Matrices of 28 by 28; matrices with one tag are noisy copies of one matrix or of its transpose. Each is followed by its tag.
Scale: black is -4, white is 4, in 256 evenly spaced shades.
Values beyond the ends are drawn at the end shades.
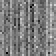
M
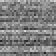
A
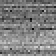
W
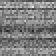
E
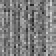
M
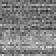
W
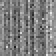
M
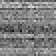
E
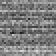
M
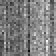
W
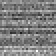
M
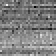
W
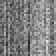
W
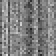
E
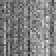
W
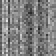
E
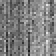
W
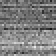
W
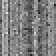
E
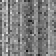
E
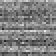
A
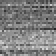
W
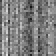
E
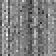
E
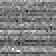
A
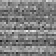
A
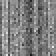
E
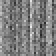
A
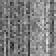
W
